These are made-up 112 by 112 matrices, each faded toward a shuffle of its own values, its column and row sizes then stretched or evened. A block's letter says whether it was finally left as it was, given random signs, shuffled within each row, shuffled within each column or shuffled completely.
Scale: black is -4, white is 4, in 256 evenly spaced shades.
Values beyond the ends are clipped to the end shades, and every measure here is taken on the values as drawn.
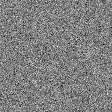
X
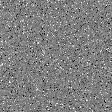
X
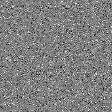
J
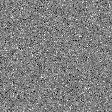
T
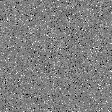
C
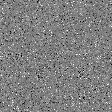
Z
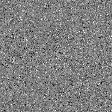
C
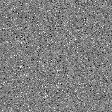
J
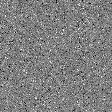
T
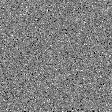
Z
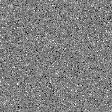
J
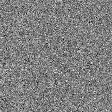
T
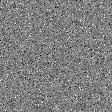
X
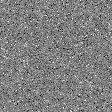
X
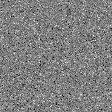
T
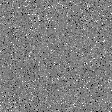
C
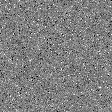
X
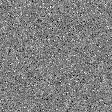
Z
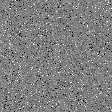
C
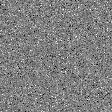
Z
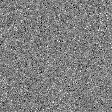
T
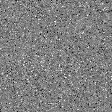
Z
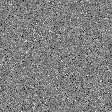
X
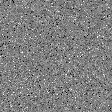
Z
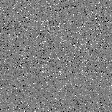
J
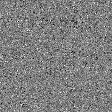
C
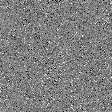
C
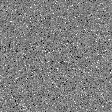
Z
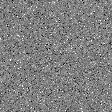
Z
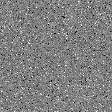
C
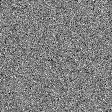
X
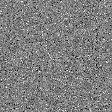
C
